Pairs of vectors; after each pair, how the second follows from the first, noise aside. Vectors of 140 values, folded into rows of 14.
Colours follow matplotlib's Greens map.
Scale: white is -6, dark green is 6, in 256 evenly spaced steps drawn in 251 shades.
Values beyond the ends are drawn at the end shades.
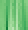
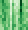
reversed, scaled up.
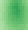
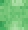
wrapped around, negated, partly zeroed.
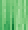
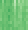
reversed, negated, shrunk.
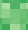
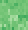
wrapped around, negated, partly zeroed.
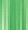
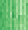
wrapped around.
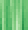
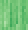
wrapped around, shrunk.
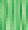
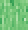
wrapped around, negated, partly zeroed.
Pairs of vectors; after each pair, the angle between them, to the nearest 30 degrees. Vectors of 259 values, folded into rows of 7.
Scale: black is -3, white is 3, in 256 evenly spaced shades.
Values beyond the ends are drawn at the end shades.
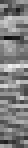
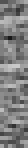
30 degrees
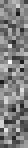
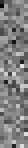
60 degrees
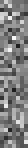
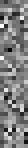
120 degrees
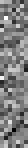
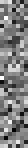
30 degrees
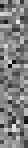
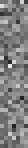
150 degrees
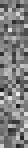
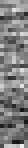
120 degrees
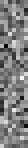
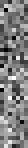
60 degrees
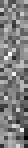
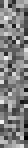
60 degrees
